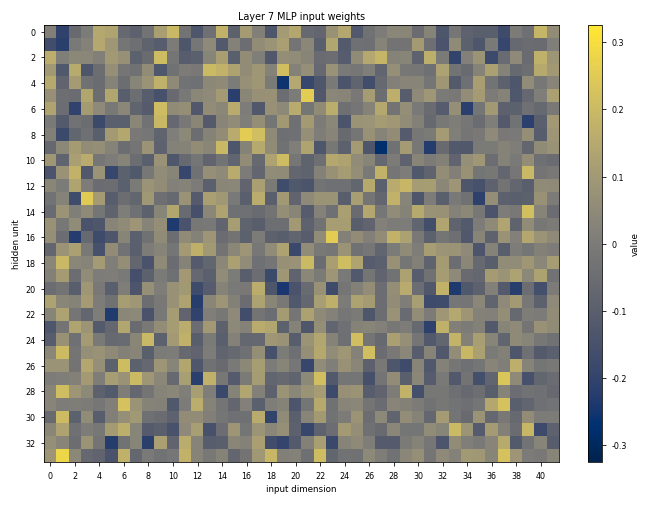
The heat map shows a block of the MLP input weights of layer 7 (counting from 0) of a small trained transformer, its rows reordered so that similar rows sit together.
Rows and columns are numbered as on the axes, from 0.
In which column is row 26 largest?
6
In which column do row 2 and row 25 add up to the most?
26
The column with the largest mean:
17
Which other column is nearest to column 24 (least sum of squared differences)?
39
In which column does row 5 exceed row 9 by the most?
31
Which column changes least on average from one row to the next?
41
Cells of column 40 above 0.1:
4
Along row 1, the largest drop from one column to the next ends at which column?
24
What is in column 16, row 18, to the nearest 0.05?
0.05
